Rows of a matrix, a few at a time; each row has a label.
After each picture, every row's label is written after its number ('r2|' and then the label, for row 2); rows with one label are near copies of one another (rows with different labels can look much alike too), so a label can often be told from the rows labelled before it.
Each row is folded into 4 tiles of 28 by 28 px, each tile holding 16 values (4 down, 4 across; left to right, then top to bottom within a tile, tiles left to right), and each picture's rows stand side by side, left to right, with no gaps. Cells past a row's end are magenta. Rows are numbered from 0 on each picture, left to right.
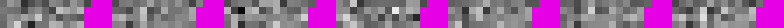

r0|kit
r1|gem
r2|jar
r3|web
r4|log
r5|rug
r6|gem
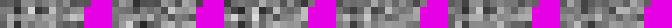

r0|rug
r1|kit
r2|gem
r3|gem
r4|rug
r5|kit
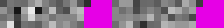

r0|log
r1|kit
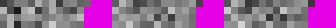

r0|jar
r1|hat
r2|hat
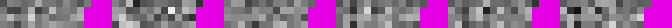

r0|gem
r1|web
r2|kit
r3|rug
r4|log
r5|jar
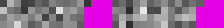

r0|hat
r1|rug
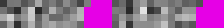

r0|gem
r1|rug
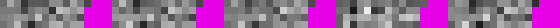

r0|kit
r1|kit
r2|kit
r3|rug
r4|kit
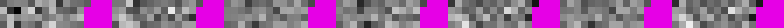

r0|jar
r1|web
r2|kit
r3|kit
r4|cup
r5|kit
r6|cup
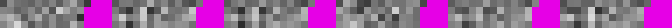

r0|cup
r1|gem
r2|gem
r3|hat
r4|gem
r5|gem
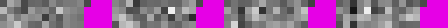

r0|hat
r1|web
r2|log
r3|rug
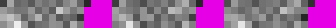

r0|cup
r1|cup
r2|cup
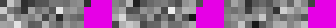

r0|hat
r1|web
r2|kit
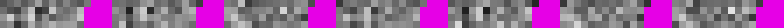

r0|gem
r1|log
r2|web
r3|gem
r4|log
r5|cup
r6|web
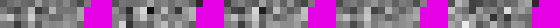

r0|gem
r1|log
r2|gem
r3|gem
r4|hat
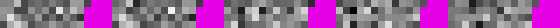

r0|web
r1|web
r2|log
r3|jar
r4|kit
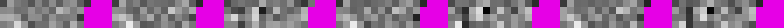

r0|cup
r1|cup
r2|gem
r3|cup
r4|log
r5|cup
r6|log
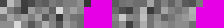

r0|hat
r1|gem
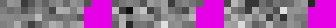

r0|kit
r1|jar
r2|hat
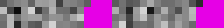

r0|jar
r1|log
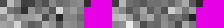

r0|hat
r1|cup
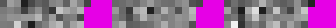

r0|kit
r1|log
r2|log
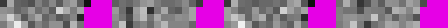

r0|cup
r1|log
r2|cup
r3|kit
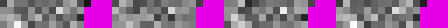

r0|cup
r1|hat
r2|web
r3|cup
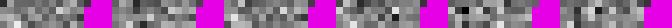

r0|cup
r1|kit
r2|web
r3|hat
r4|jar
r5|log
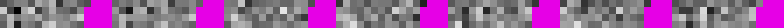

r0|jar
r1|jar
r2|web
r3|cup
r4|log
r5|hat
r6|gem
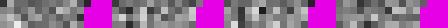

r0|cup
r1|gem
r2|log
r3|kit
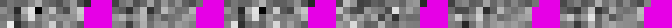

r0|log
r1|gem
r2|log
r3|hat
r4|gem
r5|gem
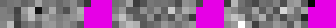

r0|log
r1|web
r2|cup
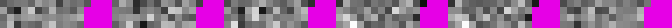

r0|jar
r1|kit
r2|log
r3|cup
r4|cup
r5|gem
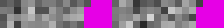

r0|rug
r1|kit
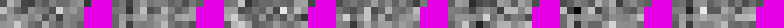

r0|hat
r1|rug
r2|web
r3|gem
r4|kit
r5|jar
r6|rug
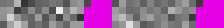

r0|web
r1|cup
